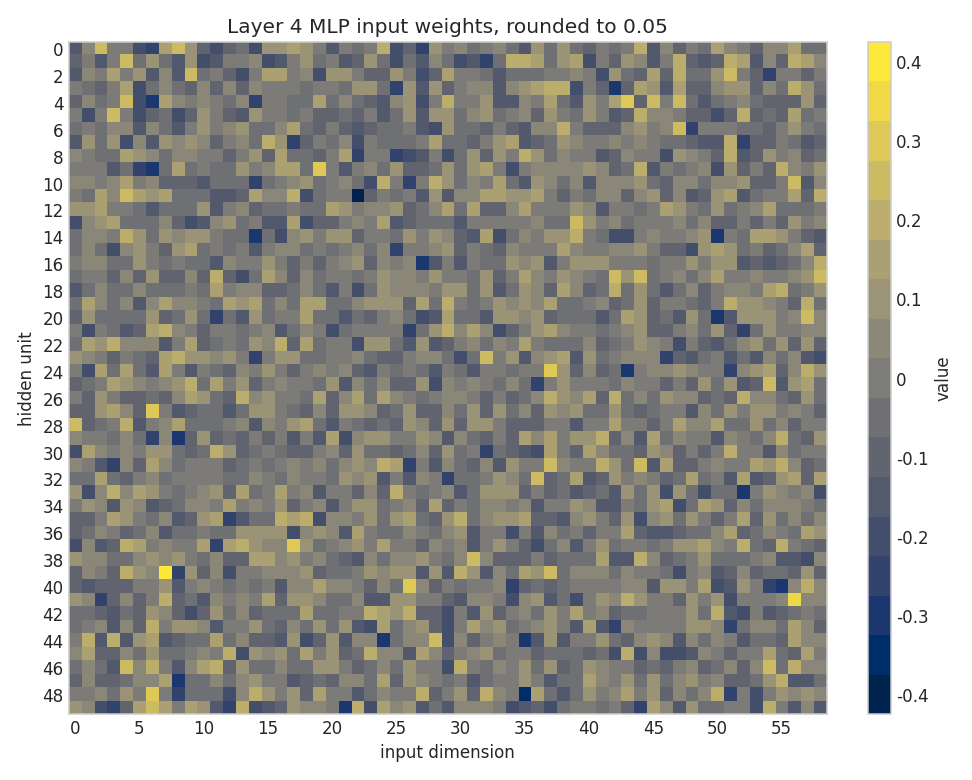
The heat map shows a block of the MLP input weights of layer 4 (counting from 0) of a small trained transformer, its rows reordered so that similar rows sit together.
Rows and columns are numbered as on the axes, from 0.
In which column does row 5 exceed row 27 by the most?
44
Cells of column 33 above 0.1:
2
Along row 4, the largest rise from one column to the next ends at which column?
7
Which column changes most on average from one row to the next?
4
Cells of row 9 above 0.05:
14
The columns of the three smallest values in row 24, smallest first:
43, 51, 1
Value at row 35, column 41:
0
